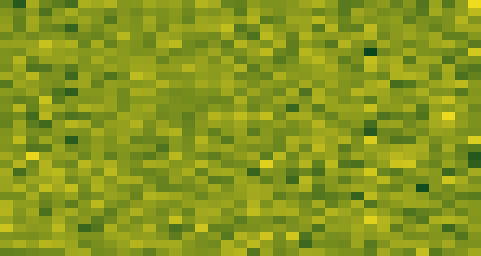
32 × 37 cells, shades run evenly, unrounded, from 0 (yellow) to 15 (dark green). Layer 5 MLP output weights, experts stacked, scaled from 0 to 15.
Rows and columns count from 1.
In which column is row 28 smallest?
29
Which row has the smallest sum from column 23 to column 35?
28
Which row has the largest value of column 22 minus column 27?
18
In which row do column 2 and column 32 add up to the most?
1
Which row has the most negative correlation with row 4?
6
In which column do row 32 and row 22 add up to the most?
20
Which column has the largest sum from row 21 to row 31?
25
